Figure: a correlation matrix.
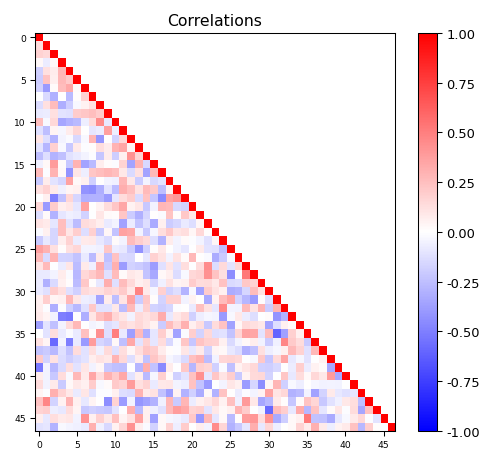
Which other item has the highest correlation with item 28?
27
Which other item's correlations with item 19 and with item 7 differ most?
18
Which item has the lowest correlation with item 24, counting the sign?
33
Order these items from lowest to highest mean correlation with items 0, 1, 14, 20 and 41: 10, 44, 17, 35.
35, 17, 10, 44
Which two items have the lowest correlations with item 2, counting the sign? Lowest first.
36, 19
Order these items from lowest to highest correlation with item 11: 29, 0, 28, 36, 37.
36, 0, 28, 37, 29
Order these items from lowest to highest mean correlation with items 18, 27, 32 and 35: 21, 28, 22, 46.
46, 21, 22, 28
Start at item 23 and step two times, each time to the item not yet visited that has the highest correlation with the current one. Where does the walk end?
12
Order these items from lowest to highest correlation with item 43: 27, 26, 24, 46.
26, 24, 46, 27
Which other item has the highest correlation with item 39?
14
